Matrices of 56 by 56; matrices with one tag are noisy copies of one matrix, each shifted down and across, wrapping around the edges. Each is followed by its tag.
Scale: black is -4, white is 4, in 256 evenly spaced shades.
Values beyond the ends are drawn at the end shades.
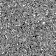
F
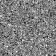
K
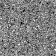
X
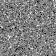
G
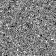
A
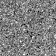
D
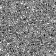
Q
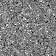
K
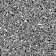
A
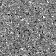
K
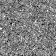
D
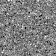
Q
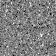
G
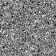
Q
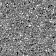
Q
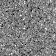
D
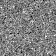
K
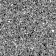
F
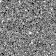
G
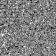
G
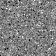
Q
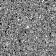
F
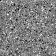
D
